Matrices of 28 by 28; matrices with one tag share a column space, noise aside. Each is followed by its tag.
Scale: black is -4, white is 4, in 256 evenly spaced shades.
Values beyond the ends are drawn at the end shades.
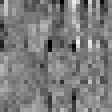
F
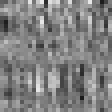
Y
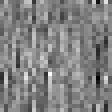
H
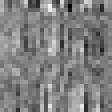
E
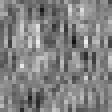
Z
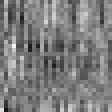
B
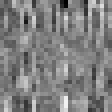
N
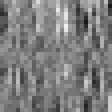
N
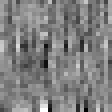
B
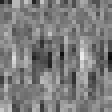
H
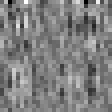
Y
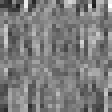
E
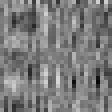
N
